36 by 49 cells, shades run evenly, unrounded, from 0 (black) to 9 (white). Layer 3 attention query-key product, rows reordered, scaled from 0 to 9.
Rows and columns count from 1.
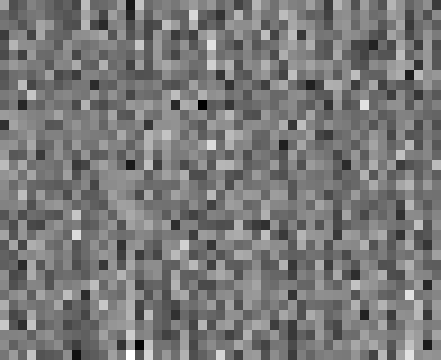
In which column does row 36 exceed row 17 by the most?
15
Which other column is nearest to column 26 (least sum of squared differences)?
35
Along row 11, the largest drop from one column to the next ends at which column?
23
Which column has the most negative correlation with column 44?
4
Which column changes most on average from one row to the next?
24
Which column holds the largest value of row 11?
41
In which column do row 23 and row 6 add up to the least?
20
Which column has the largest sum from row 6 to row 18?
19
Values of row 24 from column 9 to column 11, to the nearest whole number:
8 4 4
